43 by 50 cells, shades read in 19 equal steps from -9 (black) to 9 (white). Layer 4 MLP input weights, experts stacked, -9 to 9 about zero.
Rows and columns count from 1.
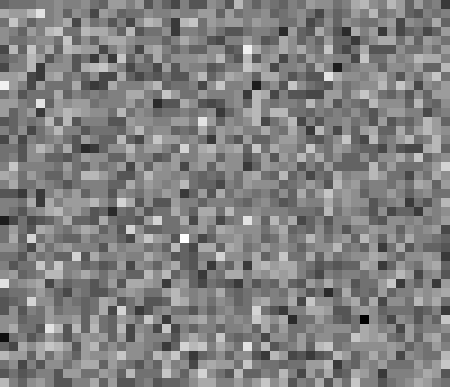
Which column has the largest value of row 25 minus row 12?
18
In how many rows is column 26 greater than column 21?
16
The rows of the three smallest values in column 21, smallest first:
22, 19, 9
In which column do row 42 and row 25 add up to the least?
1
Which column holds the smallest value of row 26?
50
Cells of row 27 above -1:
29
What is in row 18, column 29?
-1
